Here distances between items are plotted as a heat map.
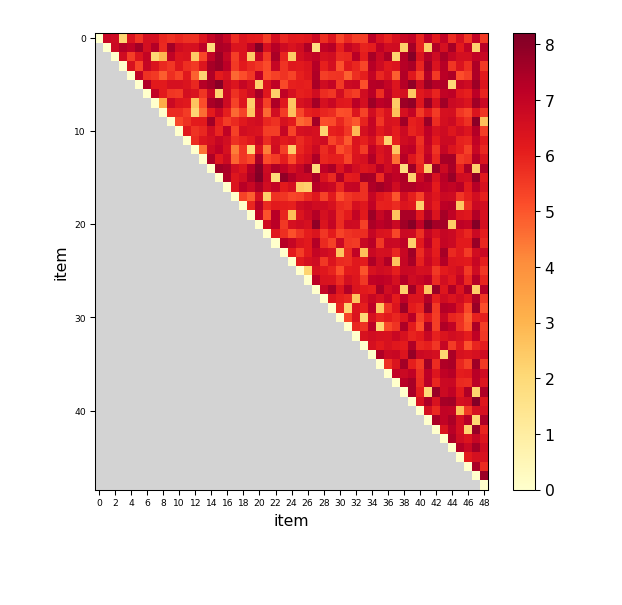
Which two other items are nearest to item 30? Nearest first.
33, 23
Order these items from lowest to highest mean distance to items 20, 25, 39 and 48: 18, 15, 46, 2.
15, 46, 18, 2
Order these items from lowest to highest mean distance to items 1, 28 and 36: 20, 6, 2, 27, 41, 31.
27, 41, 31, 6, 2, 20
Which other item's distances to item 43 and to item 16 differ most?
34
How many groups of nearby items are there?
16
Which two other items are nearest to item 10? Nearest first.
28, 32
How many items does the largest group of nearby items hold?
7
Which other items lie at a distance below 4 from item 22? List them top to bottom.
6, 15, 39
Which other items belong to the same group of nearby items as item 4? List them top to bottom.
13
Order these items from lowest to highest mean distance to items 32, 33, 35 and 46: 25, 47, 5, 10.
10, 25, 5, 47
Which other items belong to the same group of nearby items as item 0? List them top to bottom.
3
